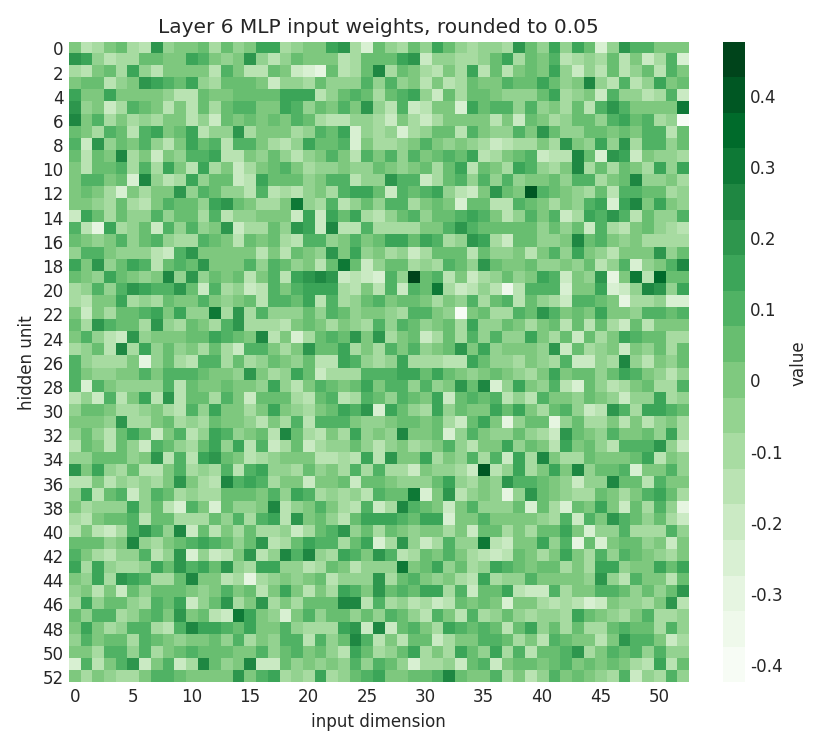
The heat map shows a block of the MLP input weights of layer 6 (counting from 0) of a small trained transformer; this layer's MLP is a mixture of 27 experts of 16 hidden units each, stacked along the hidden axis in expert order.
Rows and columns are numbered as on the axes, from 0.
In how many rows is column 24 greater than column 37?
31
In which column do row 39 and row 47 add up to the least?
18
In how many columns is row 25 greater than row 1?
25
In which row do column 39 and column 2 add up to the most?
12
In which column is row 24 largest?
16
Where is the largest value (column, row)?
29, 19
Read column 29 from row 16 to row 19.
0.05 -0.2 -0.1 0.45
